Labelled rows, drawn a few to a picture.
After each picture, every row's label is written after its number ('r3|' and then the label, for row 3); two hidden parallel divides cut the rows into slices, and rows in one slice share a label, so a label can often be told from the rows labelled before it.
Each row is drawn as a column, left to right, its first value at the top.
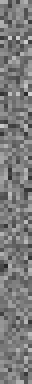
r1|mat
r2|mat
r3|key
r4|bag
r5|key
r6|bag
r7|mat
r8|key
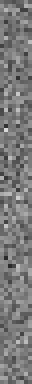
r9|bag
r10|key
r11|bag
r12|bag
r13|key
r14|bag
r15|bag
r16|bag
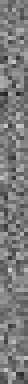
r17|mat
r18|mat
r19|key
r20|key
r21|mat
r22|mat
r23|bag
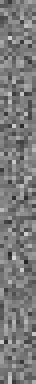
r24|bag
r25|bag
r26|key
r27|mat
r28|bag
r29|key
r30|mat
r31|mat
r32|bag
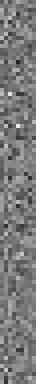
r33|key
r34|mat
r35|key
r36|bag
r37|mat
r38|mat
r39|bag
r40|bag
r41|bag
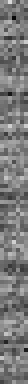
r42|mat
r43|mat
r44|mat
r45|mat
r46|bag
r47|mat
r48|mat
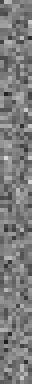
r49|bag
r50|mat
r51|mat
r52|bag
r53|bag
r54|key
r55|bag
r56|mat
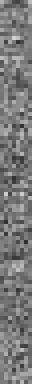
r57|bag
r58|key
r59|bag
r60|key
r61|key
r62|key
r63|bag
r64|bag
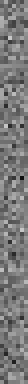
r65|bag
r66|mat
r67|key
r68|key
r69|bag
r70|key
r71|bag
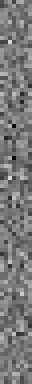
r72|key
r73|bag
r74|mat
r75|key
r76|bag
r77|mat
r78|bag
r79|key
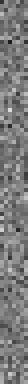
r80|key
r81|bag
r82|key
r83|bag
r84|mat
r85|bag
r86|key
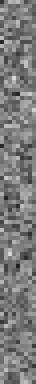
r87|key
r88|mat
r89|mat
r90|mat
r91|mat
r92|key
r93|key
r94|key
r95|bag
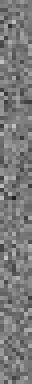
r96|key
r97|mat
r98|bag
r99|mat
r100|bag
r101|bag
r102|bag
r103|bag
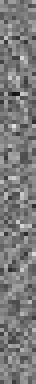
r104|mat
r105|key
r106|mat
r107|mat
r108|mat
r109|key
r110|key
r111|bag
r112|mat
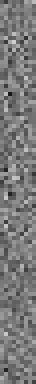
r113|bag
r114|key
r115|mat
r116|mat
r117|bag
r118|key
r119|mat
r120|bag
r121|bag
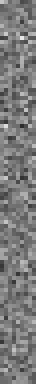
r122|mat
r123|mat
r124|bag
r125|bag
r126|bag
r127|key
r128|key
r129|mat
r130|mat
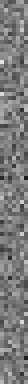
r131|key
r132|bag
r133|key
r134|bag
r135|bag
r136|mat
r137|key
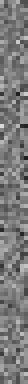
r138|mat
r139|bag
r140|bag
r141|bag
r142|mat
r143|key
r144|key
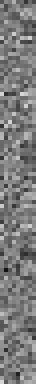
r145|key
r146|mat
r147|bag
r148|mat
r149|mat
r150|key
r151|key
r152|key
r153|key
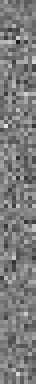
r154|bag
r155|mat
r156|bag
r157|mat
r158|key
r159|bag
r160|key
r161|bag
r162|key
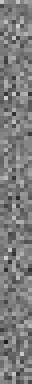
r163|bag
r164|mat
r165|bag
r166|key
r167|mat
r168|bag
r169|bag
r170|mat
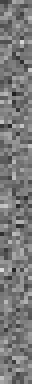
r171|key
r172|key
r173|key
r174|mat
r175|mat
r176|mat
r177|bag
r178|bag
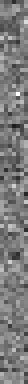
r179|key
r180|bag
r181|key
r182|key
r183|key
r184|bag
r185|mat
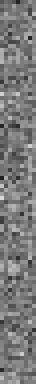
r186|key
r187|bag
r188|key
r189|key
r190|key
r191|bag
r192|bag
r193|mat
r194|bag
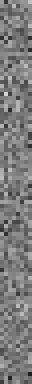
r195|mat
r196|key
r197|mat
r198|bag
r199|bag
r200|bag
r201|bag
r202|mat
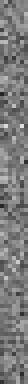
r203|mat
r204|mat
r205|bag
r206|bag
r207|bag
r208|mat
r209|bag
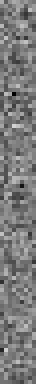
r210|mat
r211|key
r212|bag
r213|mat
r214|mat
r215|mat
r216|mat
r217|bag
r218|bag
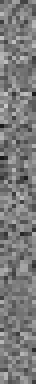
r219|key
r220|key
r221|bag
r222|mat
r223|bag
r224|key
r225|key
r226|bag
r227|mat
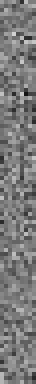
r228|key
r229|bag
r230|bag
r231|mat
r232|bag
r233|key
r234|mat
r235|mat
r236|mat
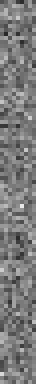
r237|key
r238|key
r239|bag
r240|bag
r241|key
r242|key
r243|bag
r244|bag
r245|bag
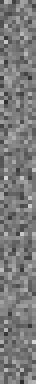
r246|key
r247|mat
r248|bag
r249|bag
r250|bag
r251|mat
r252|bag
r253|key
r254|bag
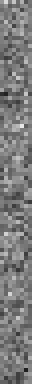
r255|bag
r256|mat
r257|bag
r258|mat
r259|mat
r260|mat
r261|key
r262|bag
